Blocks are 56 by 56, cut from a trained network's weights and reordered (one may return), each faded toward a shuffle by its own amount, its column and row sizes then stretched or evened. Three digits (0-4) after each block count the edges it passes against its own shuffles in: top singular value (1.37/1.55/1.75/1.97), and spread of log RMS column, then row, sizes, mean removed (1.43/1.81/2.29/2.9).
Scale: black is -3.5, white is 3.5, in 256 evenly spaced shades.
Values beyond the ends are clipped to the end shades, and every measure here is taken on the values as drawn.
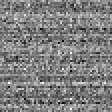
4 2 1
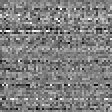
3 1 4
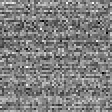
3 0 0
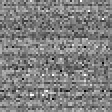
3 1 1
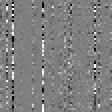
3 4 0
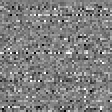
2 0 4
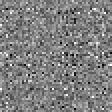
0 2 3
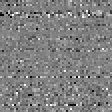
1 0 4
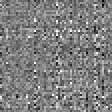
0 4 2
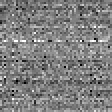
3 2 3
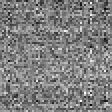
1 3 1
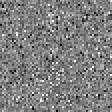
1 0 0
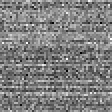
4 0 1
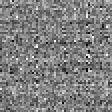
1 3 0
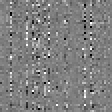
1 4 2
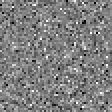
1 1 0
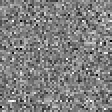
1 0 2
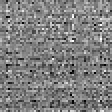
2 3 3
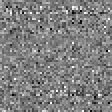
1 0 3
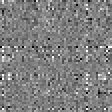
4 2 3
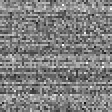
4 0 0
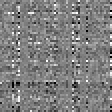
3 4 2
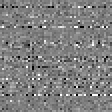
1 1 4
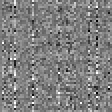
0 4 0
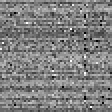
4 1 0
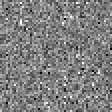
0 2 0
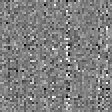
1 3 2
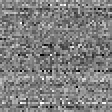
2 1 3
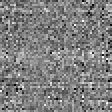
1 3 0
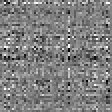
3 4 3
